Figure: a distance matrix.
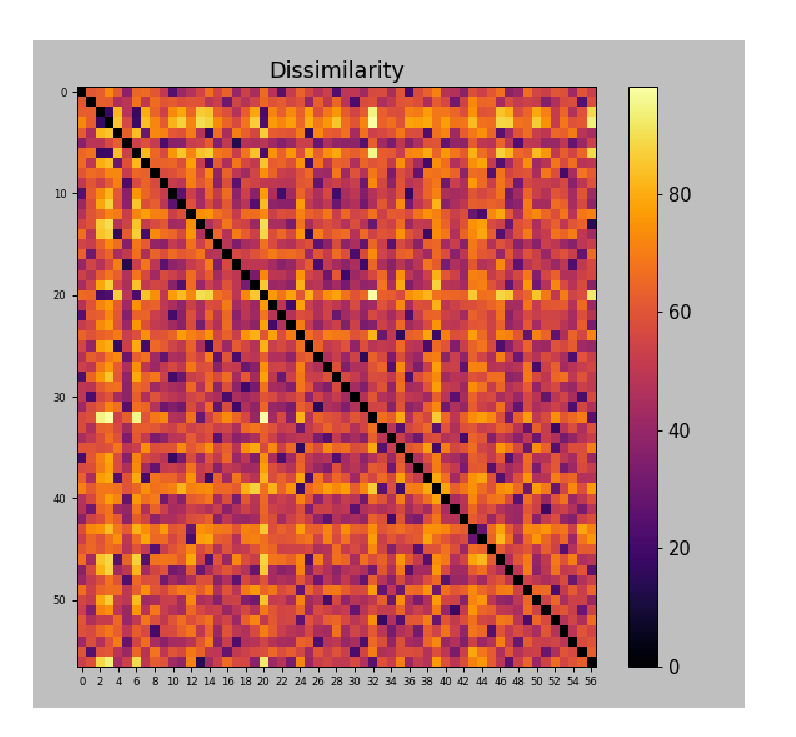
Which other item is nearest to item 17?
5
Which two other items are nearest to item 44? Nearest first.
12, 43
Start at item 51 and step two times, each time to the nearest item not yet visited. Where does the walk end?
30
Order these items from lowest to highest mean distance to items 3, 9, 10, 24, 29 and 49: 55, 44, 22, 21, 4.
22, 55, 21, 44, 4
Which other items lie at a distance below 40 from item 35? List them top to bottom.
24, 33, 39, 49, 52
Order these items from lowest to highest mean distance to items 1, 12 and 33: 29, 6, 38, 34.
34, 29, 38, 6
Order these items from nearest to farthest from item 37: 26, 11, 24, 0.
26, 11, 0, 24
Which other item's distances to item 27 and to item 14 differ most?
4
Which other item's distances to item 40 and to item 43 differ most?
9
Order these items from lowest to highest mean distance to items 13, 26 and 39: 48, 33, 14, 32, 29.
33, 48, 29, 32, 14
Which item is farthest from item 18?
39
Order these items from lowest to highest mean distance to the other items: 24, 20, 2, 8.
8, 24, 2, 20
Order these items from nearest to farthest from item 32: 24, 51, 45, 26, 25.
25, 51, 26, 45, 24
